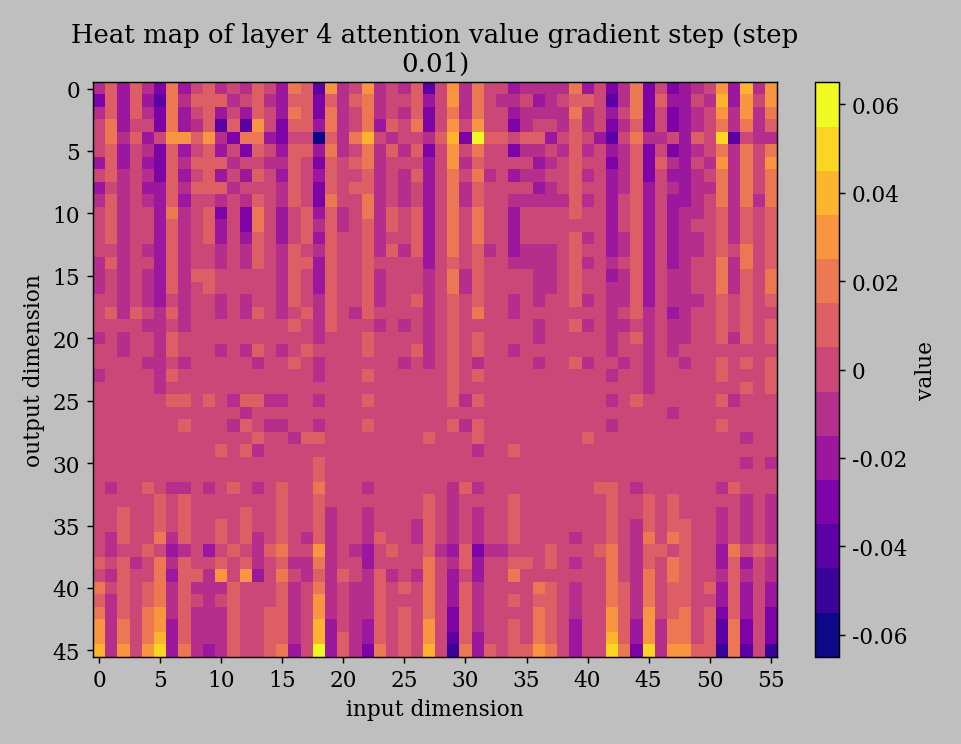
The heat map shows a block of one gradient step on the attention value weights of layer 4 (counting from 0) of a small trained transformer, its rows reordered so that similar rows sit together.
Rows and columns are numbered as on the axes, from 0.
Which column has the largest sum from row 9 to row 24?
29
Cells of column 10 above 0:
8
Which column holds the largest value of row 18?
31
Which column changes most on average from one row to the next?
12
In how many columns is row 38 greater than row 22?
23
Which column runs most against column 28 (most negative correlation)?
41
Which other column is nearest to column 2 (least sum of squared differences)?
48
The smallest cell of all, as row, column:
4, 18
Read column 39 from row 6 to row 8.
0.01 0.01 0.01
